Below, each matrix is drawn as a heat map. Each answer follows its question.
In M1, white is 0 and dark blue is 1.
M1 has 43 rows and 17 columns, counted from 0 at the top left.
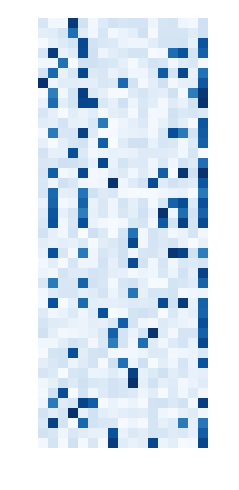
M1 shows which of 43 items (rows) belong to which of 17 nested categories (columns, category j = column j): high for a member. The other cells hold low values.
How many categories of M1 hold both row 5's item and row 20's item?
5
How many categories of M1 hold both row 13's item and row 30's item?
0
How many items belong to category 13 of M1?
4
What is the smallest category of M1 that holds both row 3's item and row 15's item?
14
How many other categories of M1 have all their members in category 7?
2
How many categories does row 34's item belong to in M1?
2
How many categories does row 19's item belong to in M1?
5
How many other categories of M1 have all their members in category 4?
6
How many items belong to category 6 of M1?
4
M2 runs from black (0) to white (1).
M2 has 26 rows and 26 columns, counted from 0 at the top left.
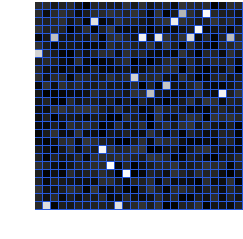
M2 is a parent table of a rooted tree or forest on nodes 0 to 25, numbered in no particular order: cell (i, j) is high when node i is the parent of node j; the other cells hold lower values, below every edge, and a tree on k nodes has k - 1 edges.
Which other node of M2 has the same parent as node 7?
17
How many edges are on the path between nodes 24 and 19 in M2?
2
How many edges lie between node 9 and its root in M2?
2
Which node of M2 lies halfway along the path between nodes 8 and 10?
1
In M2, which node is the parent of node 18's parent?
25
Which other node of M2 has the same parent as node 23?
14
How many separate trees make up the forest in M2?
6
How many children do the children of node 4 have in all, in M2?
2
